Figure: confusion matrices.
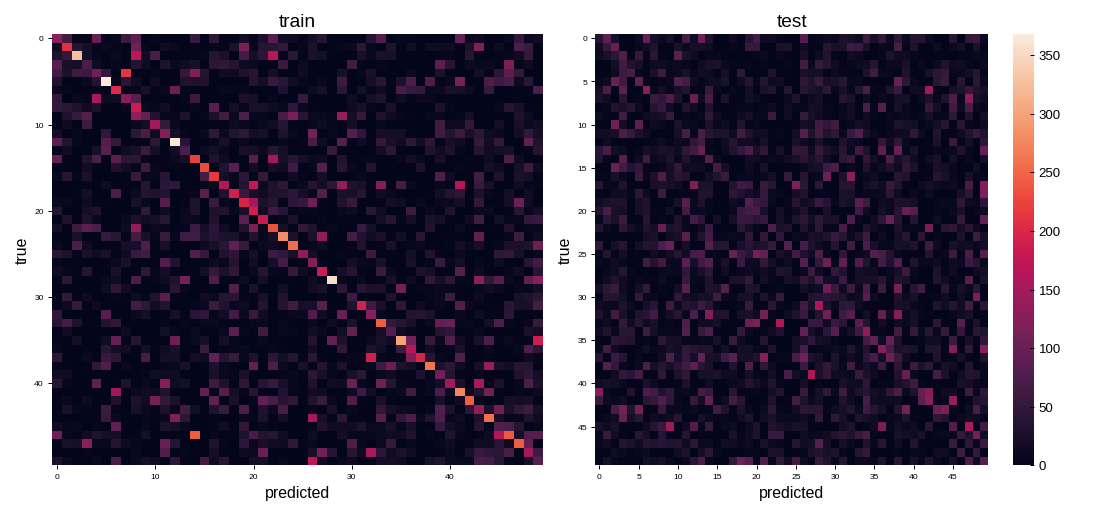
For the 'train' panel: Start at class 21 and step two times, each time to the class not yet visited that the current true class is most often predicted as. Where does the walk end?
20
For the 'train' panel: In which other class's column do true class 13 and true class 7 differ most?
4
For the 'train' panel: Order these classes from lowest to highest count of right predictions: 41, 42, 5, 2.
42, 41, 2, 5
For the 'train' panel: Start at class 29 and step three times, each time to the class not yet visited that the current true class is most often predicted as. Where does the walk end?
26
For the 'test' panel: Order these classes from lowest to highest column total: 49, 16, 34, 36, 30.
16, 30, 36, 49, 34
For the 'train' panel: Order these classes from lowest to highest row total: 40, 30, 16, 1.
30, 16, 1, 40
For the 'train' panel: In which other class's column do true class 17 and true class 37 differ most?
32
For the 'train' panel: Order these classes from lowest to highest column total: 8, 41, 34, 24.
34, 24, 41, 8
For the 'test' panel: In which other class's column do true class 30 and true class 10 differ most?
48
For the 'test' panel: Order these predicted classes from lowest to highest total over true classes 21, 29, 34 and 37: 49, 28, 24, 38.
24, 28, 49, 38
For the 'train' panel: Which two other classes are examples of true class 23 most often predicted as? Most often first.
27, 43
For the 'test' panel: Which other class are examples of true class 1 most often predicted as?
2
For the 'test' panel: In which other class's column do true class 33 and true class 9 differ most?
23
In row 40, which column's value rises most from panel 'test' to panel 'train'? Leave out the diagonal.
43
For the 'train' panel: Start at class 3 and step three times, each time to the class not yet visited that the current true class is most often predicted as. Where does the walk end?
22
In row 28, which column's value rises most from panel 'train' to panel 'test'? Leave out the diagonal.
47
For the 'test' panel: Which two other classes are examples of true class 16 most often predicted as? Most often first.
32, 29
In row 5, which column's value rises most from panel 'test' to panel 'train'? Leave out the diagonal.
41
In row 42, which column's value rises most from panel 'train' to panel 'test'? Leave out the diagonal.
45
